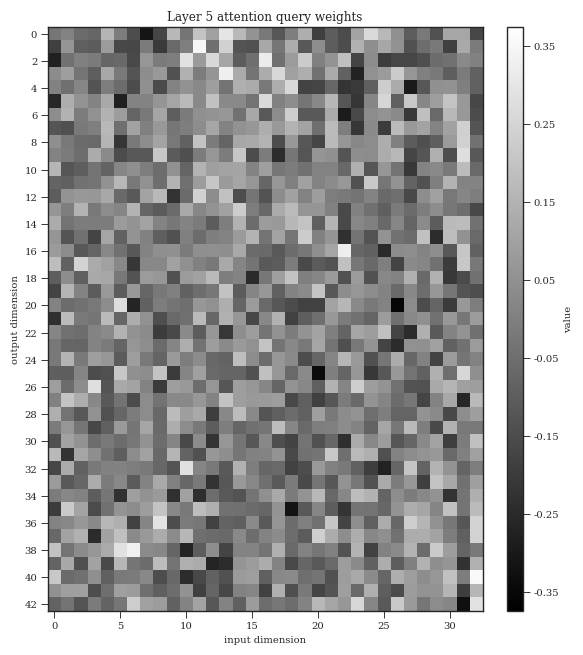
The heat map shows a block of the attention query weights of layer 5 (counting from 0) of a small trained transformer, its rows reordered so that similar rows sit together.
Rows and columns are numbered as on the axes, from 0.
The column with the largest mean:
14
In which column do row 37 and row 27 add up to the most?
32
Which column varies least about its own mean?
7
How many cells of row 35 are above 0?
17
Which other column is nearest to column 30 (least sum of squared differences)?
15
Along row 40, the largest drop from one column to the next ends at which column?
1
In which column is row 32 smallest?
25
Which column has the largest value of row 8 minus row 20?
26
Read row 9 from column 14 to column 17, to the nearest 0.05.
0.2 -0.15 0 -0.25
